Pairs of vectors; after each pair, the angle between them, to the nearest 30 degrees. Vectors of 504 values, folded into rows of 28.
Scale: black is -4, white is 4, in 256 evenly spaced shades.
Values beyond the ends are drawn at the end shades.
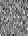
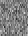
60 degrees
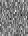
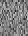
150 degrees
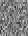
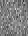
120 degrees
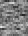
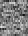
30 degrees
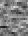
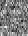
120 degrees
